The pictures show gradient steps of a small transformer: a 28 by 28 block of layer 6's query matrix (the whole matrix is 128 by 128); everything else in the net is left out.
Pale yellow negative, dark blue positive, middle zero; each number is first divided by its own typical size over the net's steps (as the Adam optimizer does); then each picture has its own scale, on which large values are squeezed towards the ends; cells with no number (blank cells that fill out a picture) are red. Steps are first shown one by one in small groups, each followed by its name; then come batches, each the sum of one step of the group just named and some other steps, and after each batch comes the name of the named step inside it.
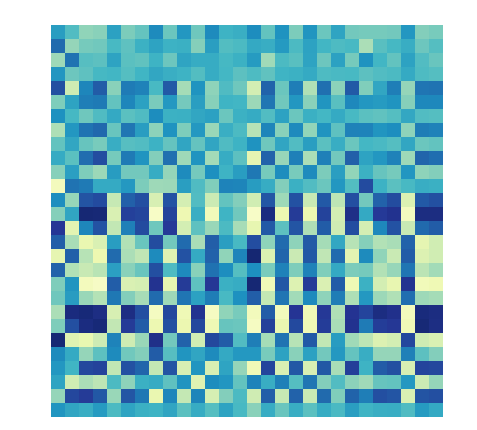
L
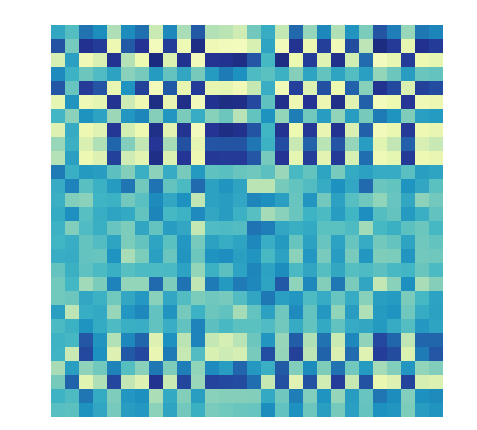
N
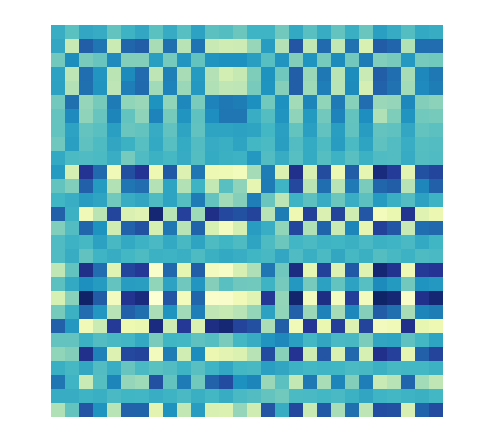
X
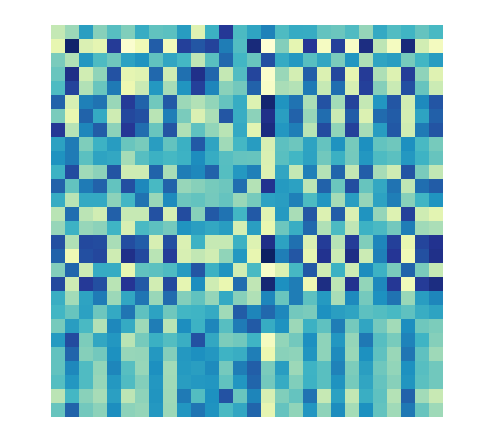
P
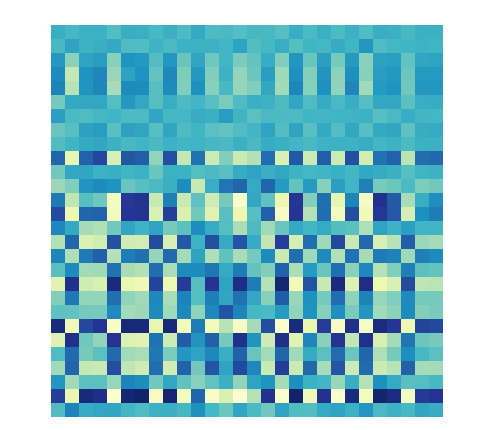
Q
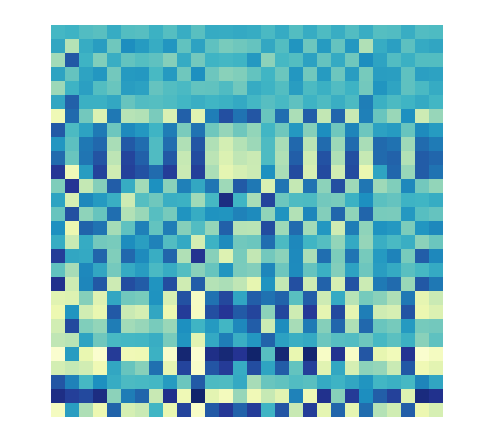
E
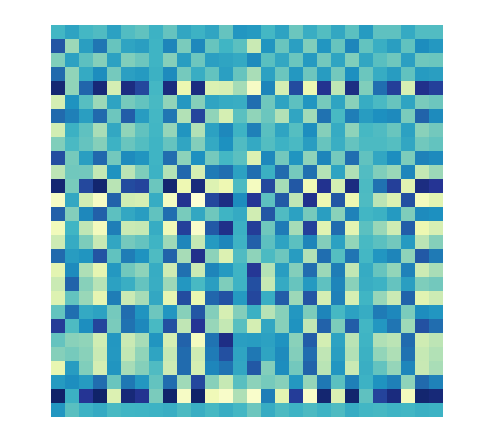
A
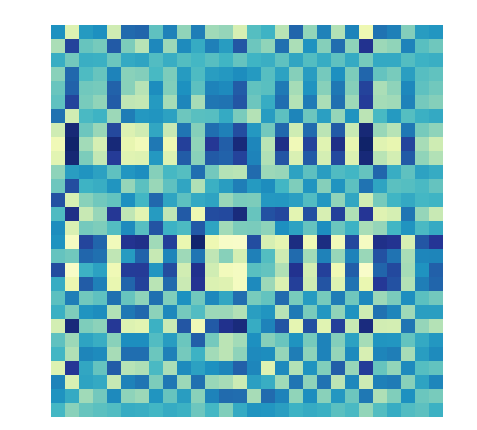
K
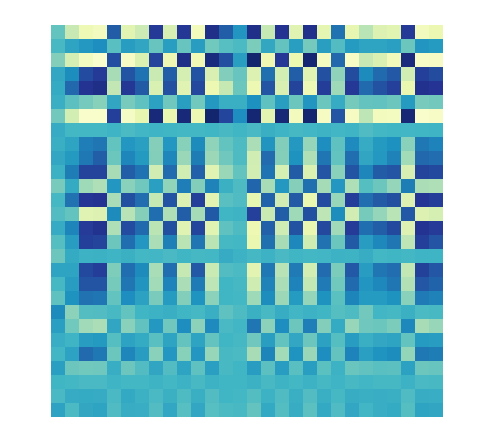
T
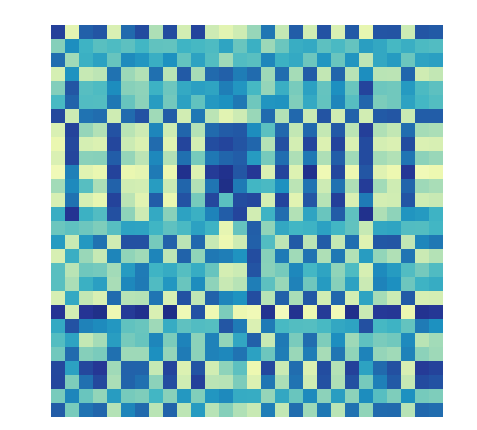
K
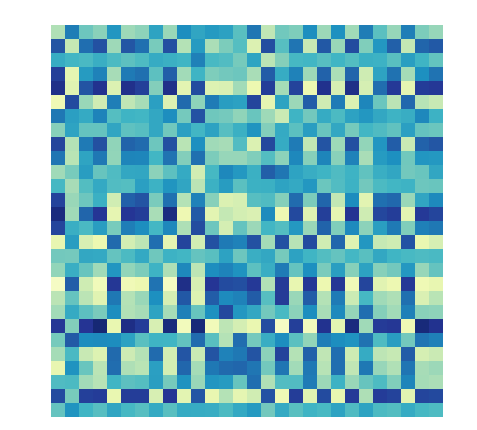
Q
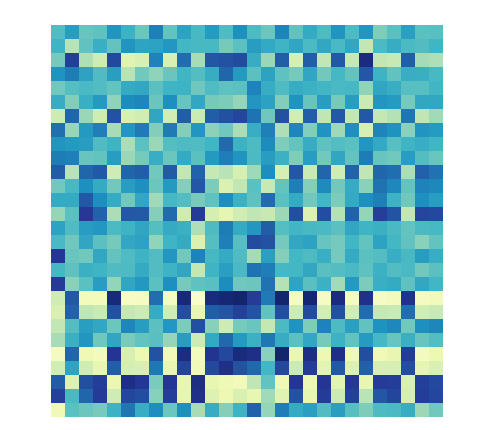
E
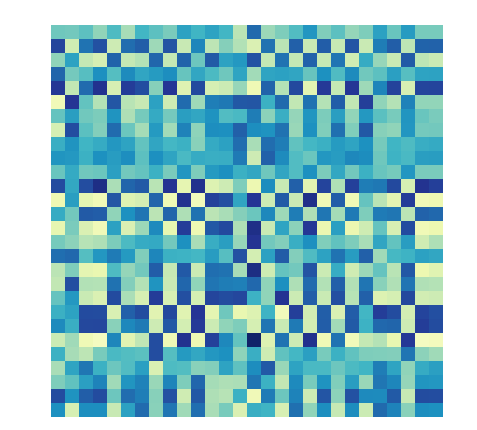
A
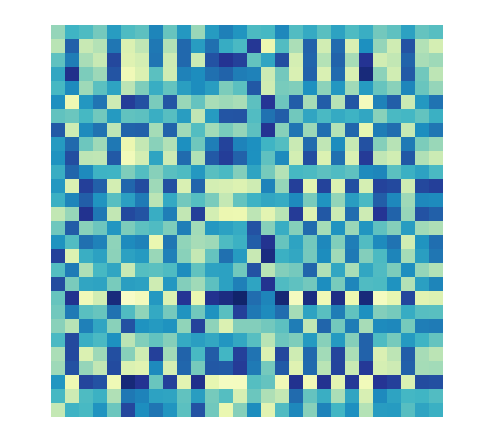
P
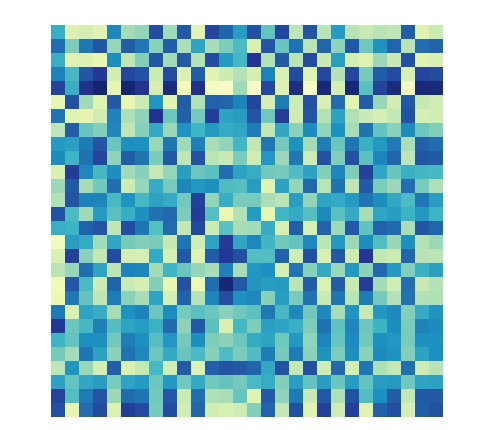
T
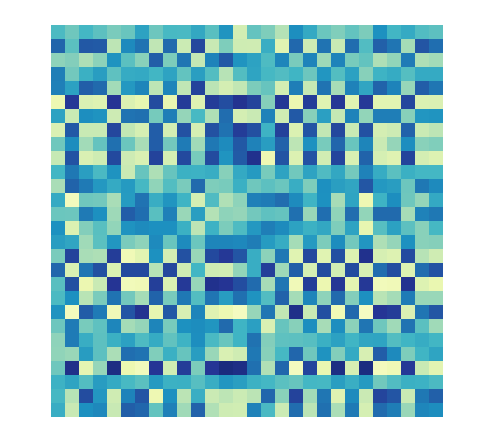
N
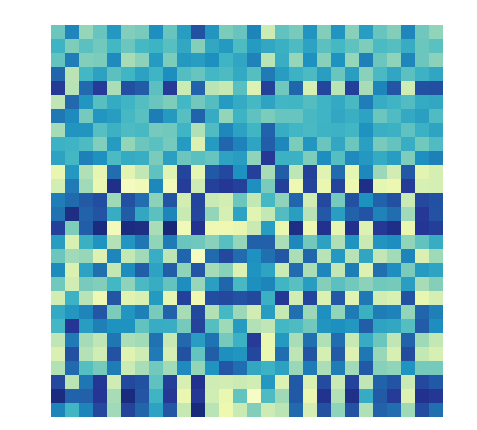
L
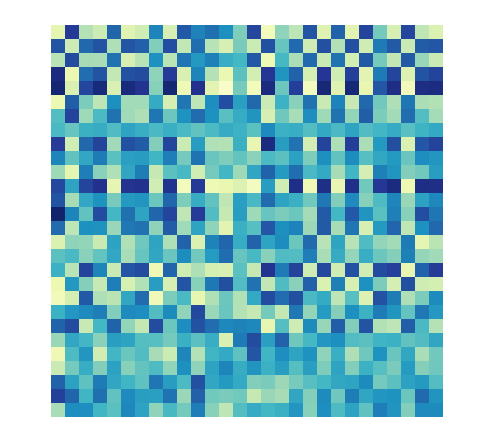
X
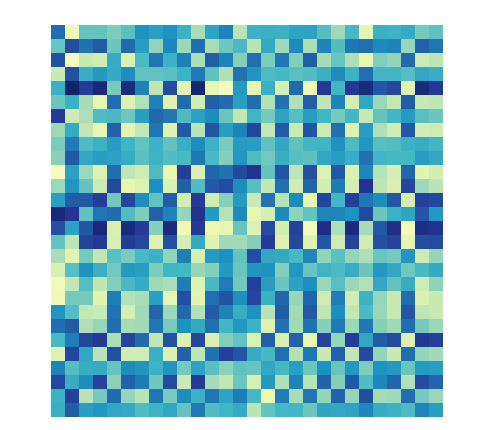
T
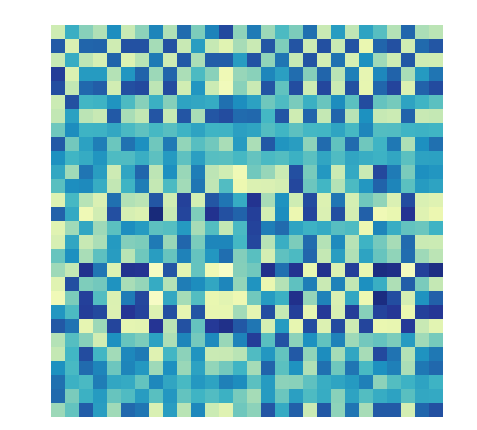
X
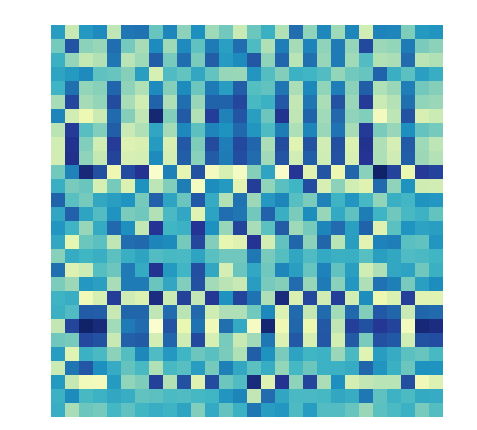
K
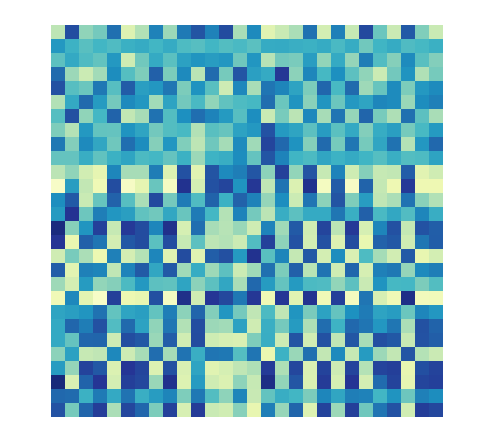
L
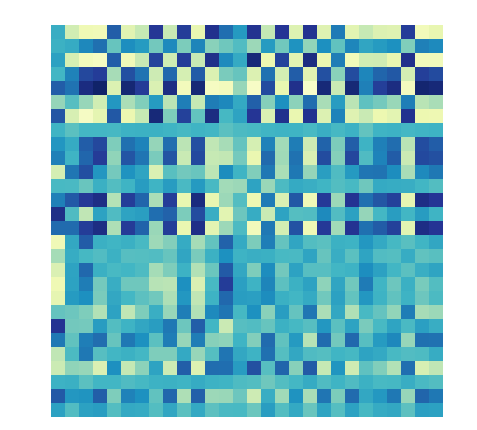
T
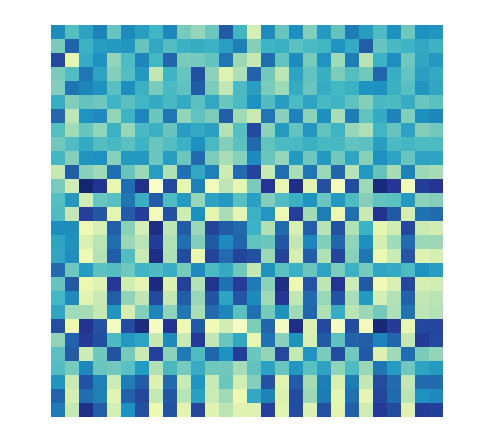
Q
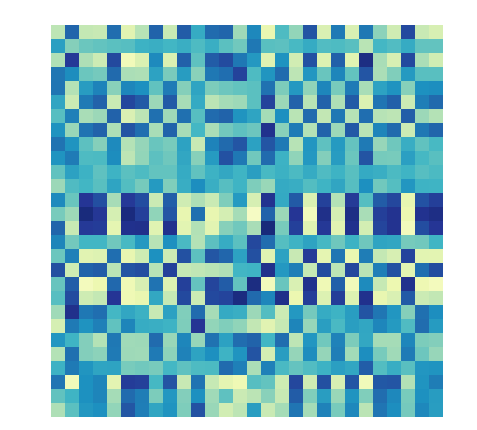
L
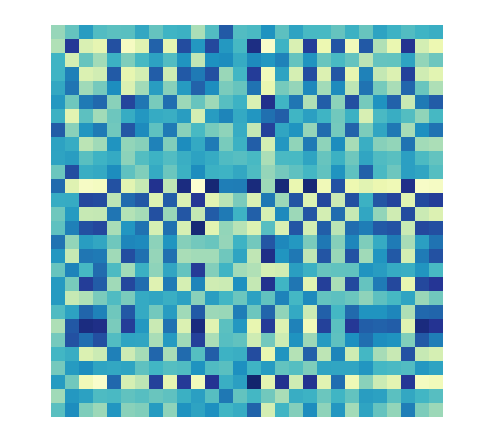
P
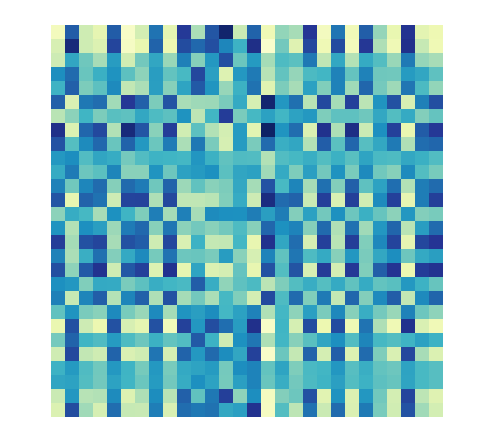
P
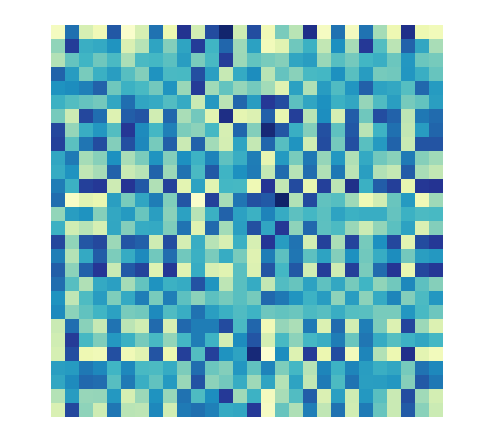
P
